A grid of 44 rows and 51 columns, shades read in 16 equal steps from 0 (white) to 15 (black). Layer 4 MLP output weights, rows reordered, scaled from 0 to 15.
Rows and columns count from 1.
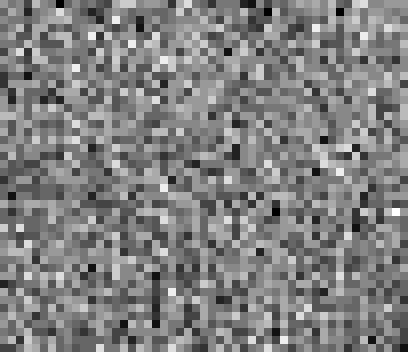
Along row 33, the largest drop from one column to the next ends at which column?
6
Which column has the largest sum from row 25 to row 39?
20
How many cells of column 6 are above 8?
18
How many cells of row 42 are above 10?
11
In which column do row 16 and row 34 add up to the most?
12
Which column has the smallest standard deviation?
9
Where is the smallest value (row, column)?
27, 50
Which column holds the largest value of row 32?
33
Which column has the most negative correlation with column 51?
4
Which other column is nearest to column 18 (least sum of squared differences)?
39
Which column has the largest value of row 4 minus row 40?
38
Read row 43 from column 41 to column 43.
5 7 7
